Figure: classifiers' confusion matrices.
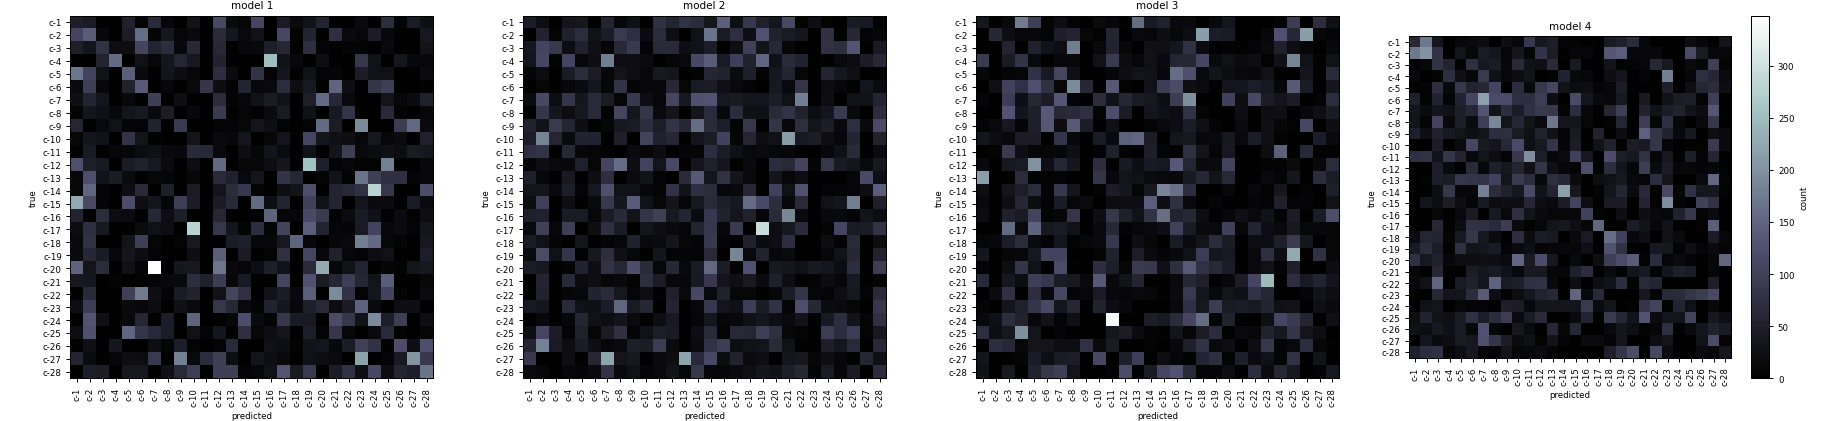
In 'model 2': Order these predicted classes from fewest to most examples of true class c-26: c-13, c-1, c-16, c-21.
c-13, c-21, c-1, c-16
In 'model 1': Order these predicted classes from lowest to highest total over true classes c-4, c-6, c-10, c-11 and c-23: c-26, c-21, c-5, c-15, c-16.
c-15, c-26, c-5, c-21, c-16
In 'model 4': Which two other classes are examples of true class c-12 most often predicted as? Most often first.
c-16, c-21
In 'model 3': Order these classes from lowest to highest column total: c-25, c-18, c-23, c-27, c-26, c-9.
c-9, c-27, c-26, c-23, c-18, c-25
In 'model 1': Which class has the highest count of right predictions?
c-20
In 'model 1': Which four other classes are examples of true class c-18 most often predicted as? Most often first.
c-23, c-24, c-6, c-2
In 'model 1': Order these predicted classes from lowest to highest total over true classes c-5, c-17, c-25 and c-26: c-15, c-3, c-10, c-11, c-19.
c-11, c-3, c-15, c-19, c-10
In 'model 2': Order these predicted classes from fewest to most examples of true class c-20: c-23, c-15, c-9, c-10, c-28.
c-23, c-10, c-28, c-9, c-15
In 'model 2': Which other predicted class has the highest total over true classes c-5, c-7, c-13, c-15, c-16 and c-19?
c-2
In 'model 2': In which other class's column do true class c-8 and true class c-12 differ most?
c-7
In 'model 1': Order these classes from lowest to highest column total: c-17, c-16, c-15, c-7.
c-15, c-16, c-7, c-17
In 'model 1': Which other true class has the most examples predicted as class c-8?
c-3
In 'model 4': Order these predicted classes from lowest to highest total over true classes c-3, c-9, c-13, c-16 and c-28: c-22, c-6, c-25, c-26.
c-26, c-25, c-6, c-22
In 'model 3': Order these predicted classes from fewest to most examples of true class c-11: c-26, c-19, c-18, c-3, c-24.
c-19, c-18, c-26, c-3, c-24
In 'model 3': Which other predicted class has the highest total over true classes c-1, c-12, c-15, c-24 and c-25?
c-4
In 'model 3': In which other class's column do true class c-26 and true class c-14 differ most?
c-15
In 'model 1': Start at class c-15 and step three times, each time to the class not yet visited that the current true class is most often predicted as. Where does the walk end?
c-19
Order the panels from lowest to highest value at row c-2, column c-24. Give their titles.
model 4, model 1, model 2, model 3
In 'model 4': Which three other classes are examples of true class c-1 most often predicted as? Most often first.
c-2, c-11, c-20
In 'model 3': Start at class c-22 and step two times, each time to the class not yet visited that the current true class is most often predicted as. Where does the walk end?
c-17
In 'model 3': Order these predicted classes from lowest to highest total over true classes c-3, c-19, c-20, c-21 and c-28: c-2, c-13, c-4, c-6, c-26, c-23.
c-2, c-26, c-4, c-13, c-6, c-23
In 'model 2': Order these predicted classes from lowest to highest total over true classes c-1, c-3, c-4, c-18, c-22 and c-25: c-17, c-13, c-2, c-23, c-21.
c-23, c-13, c-17, c-21, c-2
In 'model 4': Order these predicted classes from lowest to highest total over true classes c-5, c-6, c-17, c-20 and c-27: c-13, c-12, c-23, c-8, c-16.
c-16, c-23, c-13, c-12, c-8
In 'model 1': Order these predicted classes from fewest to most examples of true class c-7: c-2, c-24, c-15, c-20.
c-24, c-15, c-2, c-20
